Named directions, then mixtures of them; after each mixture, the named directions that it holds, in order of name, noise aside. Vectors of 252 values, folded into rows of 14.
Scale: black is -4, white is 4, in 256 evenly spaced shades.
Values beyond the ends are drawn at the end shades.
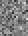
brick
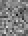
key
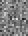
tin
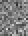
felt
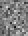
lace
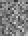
brick, lace.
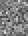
brick, key.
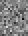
key, tin.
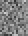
brick, felt, tin.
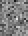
brick, lace, tin.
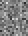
tin.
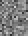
brick, tin.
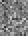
felt, tin.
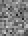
key.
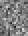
lace.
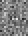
tin.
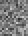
brick, felt.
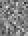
lace.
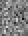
key, tin.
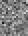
brick, felt, key.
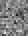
key.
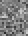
key, tin.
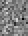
key, tin.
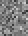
brick.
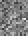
felt, tin.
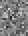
key, lace, tin.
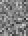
felt.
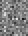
tin.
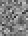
brick.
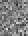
felt.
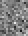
key, lace, tin.
